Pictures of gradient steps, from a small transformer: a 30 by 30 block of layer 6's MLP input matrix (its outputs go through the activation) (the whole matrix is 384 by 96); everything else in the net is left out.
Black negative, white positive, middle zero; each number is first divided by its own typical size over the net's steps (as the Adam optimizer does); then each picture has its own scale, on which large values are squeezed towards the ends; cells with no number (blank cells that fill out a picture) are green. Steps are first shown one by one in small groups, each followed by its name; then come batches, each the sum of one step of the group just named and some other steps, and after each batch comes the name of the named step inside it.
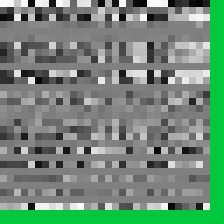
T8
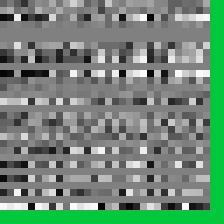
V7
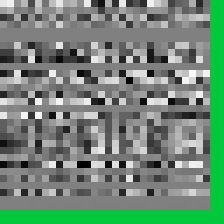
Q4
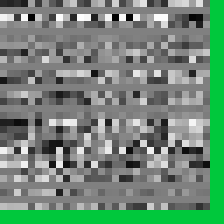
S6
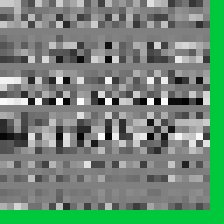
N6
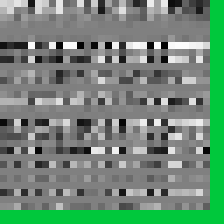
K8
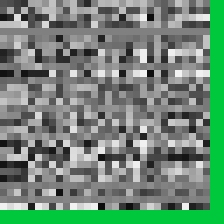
V7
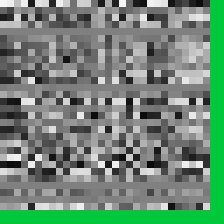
T8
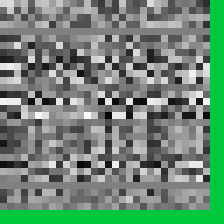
Q4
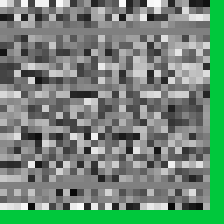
T8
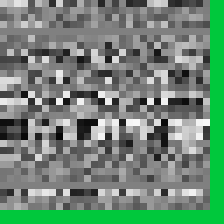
N6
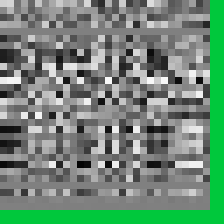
Q4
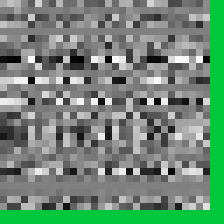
N6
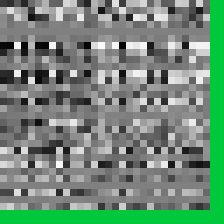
S6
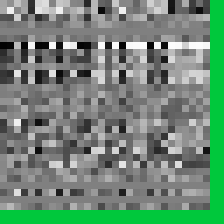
K8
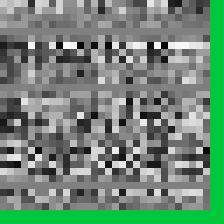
K8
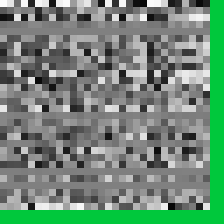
T8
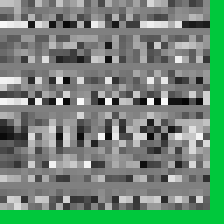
N6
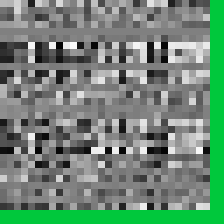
K8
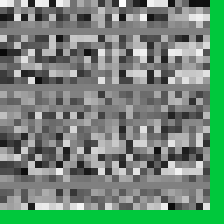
T8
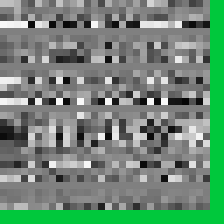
N6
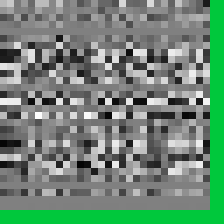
Q4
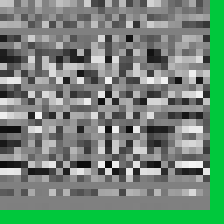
Q4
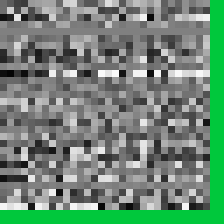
V7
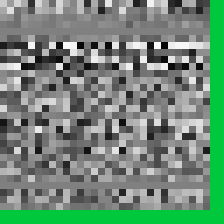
K8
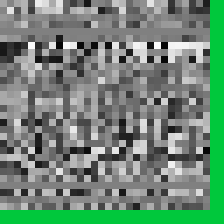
K8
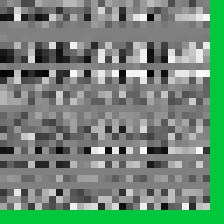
V7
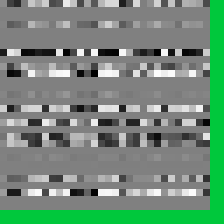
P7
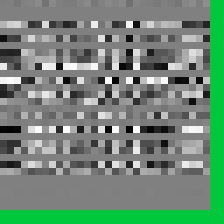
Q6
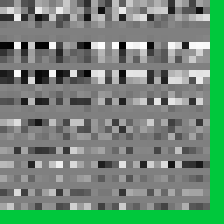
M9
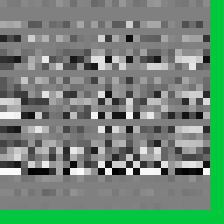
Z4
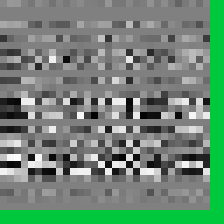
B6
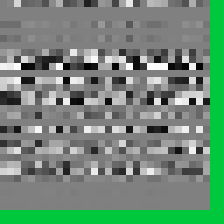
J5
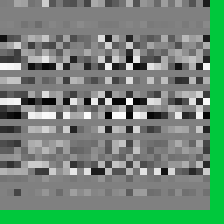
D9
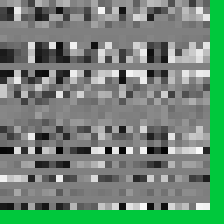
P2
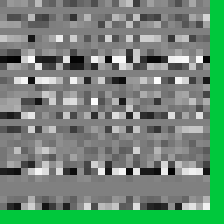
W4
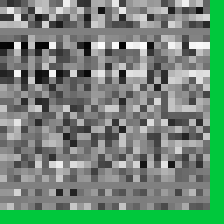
M9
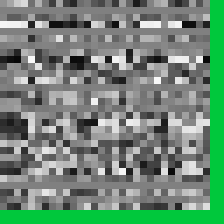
W4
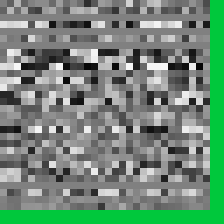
J5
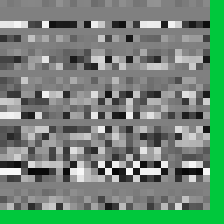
Z4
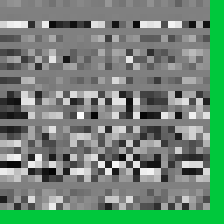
B6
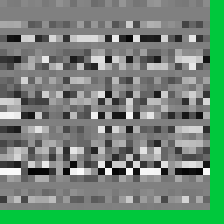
Z4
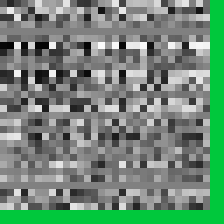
M9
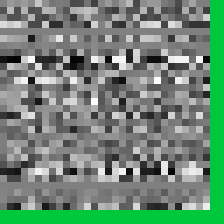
W4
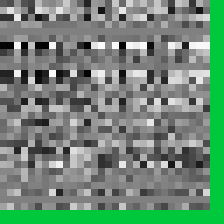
M9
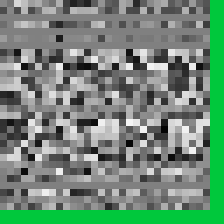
J5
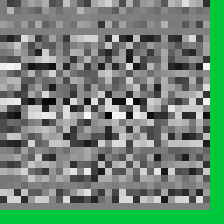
D9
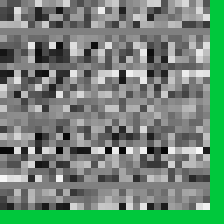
P2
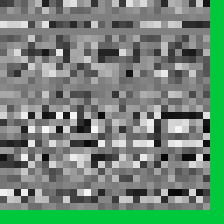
P7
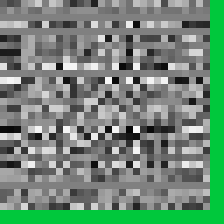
Q6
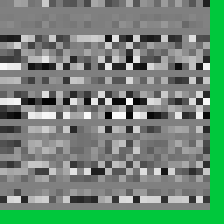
D9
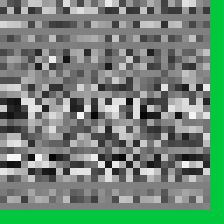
B6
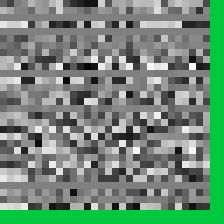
J5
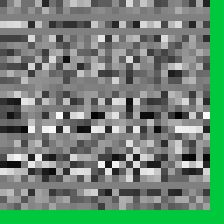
B6
